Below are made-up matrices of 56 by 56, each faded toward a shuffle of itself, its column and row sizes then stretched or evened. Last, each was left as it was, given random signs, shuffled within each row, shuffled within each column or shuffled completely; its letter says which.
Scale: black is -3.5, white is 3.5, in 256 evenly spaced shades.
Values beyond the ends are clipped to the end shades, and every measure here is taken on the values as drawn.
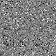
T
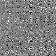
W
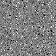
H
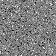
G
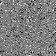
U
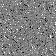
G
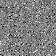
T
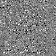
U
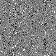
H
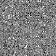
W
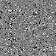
U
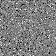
G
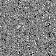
H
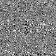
U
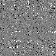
U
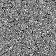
G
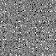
W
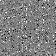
H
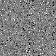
H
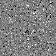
H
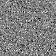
T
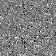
U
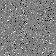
H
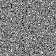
H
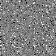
H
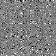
W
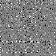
W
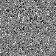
U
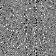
H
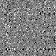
W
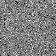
H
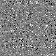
U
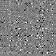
W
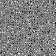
W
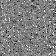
H
